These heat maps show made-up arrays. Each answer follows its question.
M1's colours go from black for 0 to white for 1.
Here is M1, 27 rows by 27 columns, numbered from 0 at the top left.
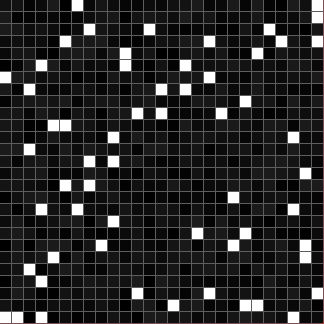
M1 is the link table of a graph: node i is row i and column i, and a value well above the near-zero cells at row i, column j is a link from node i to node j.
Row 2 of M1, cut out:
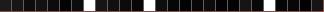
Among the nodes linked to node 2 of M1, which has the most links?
node 7
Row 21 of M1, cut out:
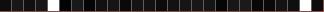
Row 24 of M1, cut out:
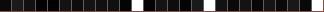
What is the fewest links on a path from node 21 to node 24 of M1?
6
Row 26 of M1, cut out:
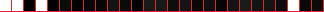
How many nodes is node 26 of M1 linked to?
4
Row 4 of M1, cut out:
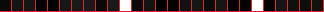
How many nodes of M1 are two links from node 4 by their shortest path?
2
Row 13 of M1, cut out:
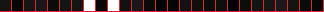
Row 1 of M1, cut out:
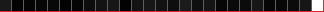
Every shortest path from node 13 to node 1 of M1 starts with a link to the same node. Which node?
node 9
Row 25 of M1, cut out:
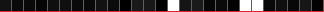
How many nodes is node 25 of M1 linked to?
3
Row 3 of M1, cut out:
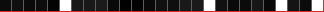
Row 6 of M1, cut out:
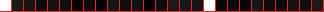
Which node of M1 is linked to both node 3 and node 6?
node 17
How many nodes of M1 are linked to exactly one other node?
8
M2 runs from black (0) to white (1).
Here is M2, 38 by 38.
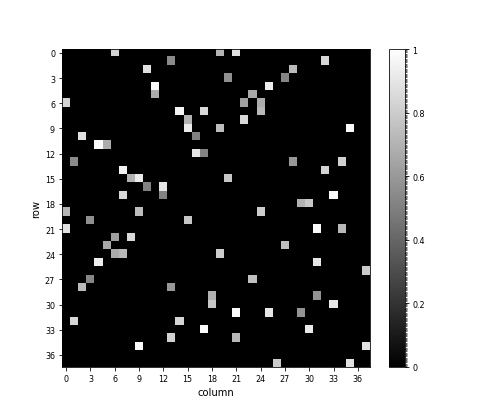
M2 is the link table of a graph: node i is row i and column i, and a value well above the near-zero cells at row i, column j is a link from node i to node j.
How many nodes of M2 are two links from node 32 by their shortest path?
2
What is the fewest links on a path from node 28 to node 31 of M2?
4
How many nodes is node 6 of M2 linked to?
3
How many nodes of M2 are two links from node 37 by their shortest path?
1
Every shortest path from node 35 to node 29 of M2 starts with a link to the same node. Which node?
node 9
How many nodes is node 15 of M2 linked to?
3
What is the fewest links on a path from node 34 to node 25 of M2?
3
